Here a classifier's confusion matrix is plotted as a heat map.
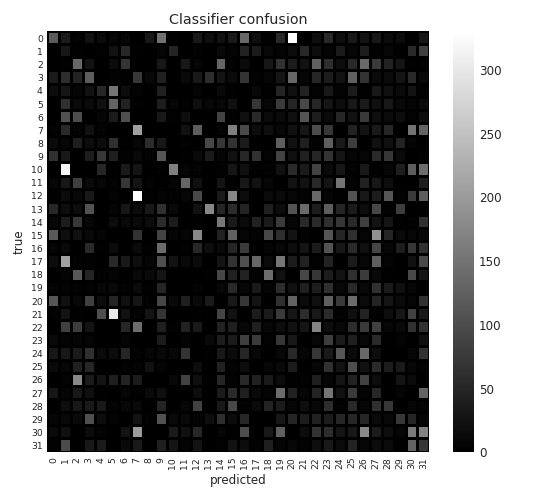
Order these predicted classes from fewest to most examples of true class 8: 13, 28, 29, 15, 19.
28, 29, 15, 13, 19
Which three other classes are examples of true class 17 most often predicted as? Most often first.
1, 19, 27
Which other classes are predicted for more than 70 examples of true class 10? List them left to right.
1, 22, 30, 31
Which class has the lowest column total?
8
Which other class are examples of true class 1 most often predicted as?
31
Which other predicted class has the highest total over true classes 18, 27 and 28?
23
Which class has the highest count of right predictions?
7
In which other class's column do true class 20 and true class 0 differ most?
25
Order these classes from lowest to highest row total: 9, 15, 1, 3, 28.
1, 28, 9, 3, 15
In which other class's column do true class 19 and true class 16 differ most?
9
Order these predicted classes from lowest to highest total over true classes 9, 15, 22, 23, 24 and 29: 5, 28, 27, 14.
5, 28, 14, 27
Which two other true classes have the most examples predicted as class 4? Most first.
21, 9
